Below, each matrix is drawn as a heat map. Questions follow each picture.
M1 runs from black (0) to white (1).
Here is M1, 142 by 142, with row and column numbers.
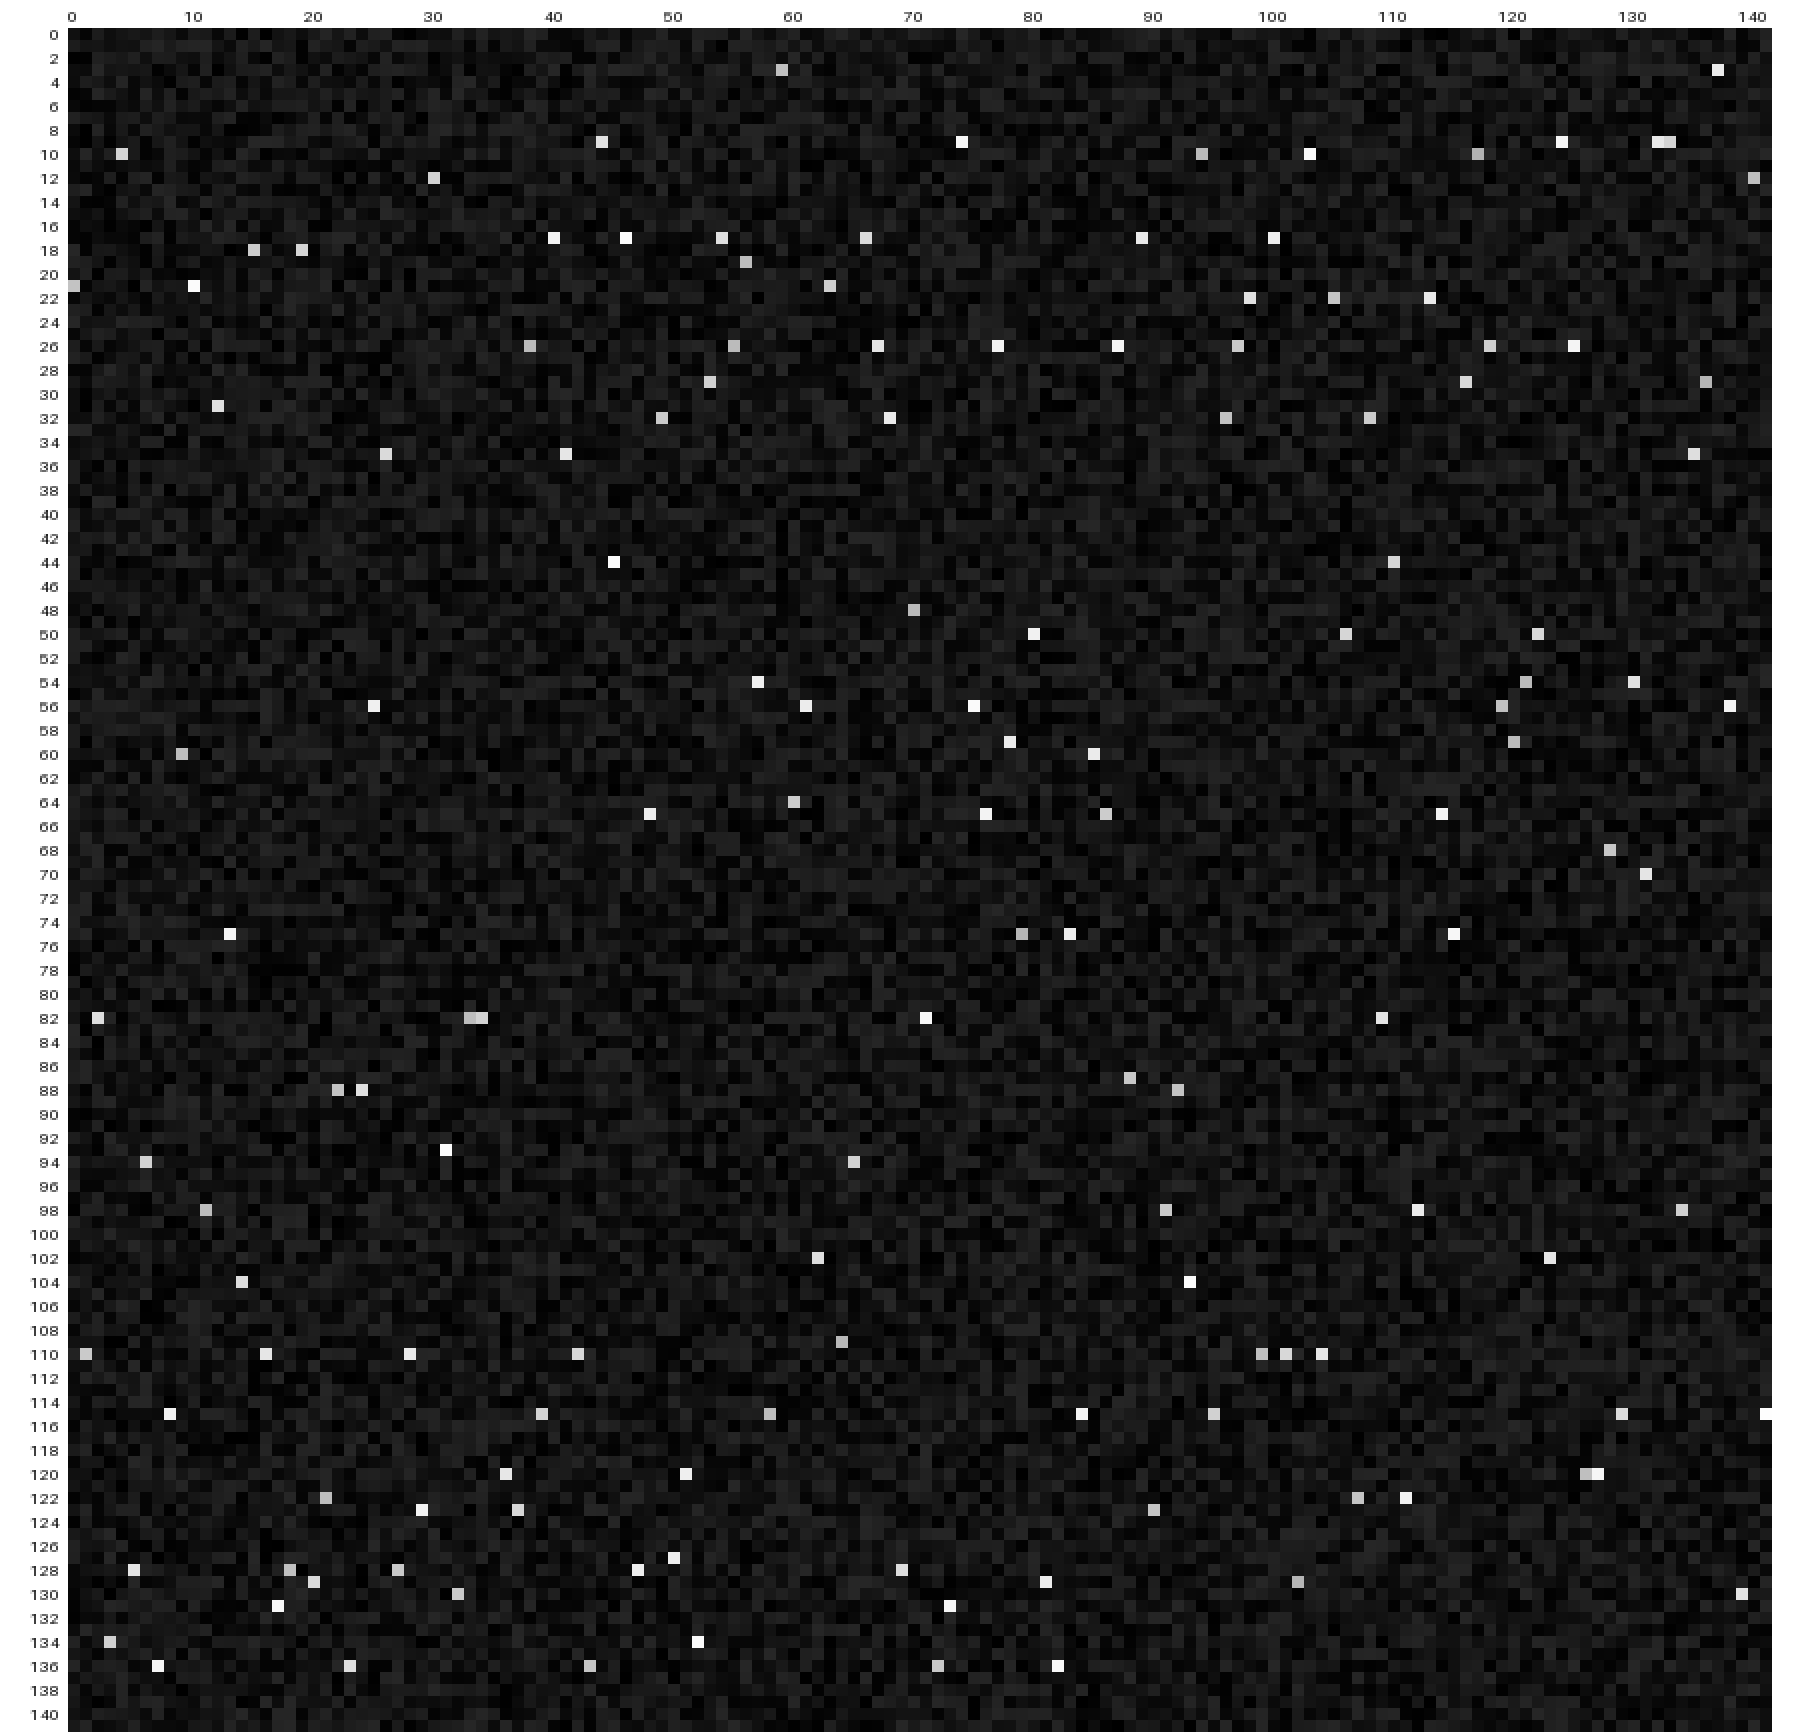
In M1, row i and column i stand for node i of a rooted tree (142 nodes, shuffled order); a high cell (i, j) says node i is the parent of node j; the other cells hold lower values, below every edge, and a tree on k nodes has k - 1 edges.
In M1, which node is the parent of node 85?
60
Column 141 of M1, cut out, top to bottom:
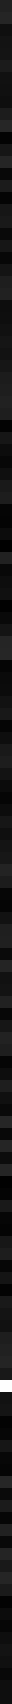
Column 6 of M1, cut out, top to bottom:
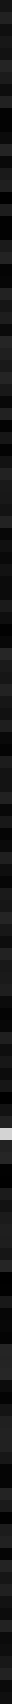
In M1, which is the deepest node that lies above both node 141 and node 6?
94
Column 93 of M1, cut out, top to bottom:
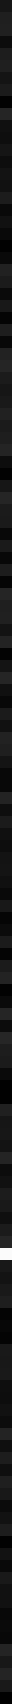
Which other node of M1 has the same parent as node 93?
14
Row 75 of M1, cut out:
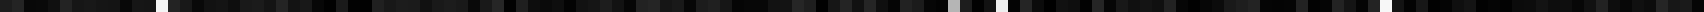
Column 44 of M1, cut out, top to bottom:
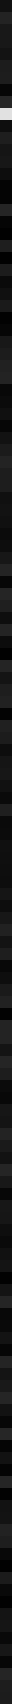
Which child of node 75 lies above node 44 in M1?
115
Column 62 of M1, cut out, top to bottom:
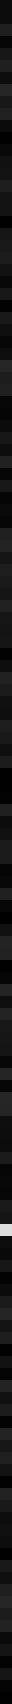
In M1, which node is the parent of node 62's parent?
129
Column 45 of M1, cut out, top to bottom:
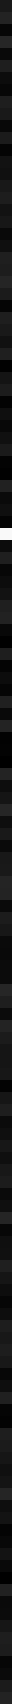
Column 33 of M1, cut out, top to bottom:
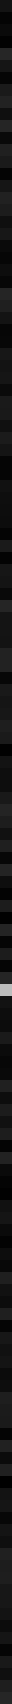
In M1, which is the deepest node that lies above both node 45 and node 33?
82
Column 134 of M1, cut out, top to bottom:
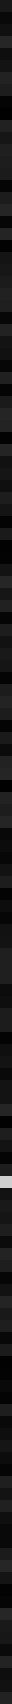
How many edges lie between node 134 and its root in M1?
6
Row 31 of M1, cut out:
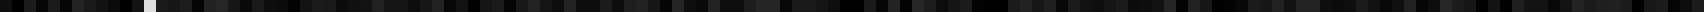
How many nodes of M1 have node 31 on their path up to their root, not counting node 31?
3
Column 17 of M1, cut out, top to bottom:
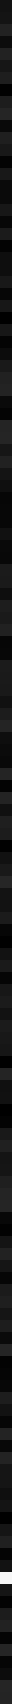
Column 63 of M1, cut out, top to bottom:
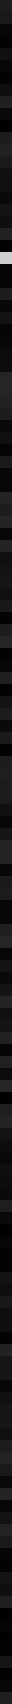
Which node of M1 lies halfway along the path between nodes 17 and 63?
65
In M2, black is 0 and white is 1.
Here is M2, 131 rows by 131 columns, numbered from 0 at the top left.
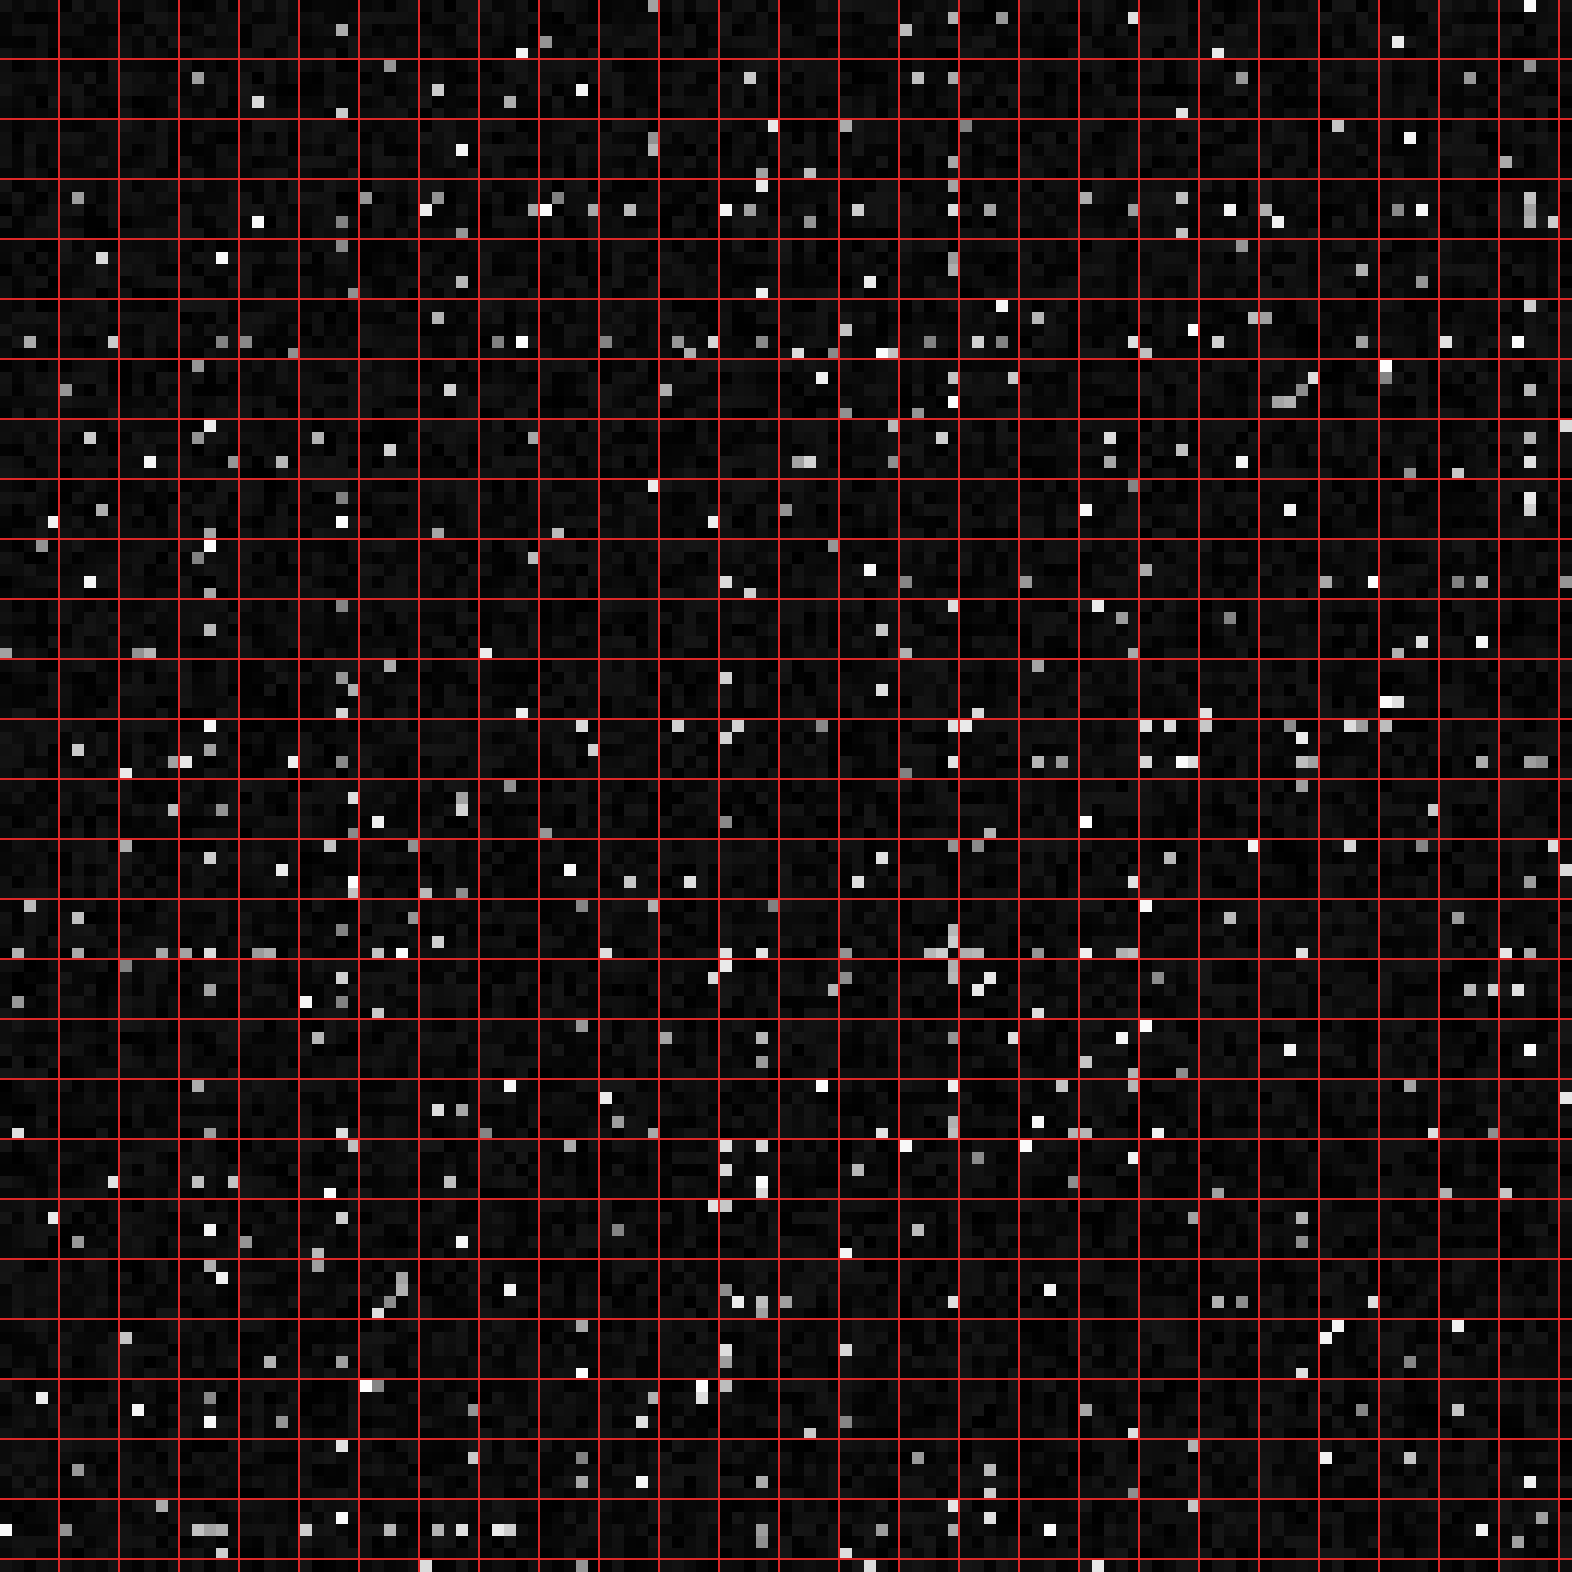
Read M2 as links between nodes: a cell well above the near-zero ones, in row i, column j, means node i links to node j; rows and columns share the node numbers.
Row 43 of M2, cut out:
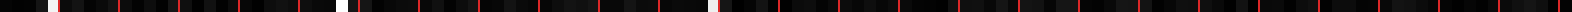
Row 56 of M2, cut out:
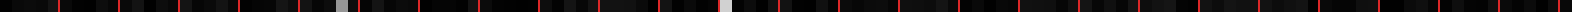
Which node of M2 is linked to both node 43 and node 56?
node 28
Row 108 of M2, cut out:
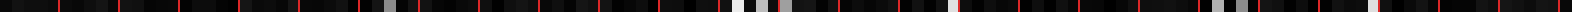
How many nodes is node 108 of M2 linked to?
8
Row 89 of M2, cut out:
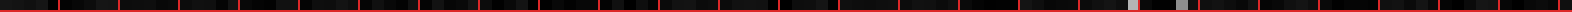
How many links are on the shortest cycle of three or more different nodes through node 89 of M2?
5
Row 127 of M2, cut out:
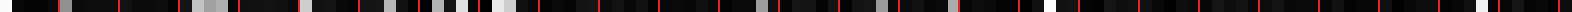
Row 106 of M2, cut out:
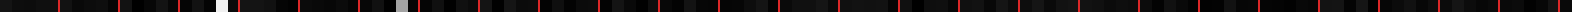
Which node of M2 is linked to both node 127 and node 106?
node 18
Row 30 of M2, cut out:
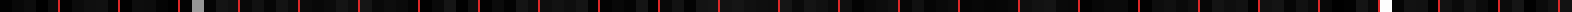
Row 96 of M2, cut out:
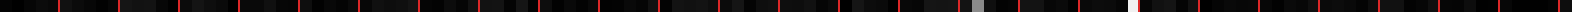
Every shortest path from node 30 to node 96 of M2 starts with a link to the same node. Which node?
node 16
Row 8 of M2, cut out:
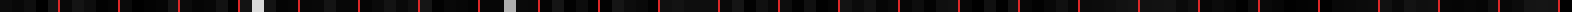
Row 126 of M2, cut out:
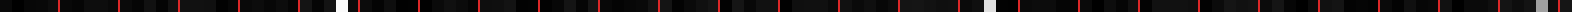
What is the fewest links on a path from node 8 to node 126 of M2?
4
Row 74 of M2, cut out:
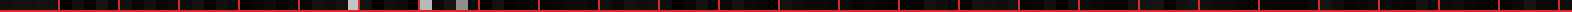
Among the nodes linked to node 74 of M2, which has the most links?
node 38
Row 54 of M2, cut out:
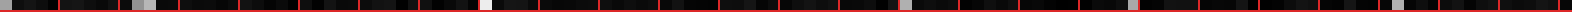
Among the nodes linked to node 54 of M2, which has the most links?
node 94
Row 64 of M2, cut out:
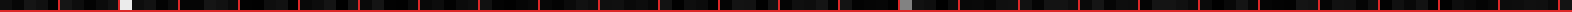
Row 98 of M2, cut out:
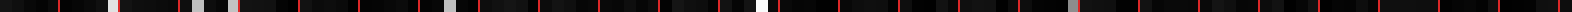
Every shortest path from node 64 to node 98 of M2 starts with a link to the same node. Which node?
node 75
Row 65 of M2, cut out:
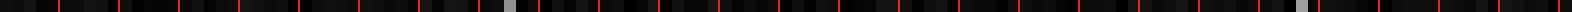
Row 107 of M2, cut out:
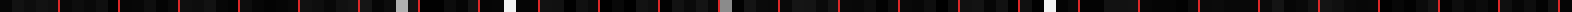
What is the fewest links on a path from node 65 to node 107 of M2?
2
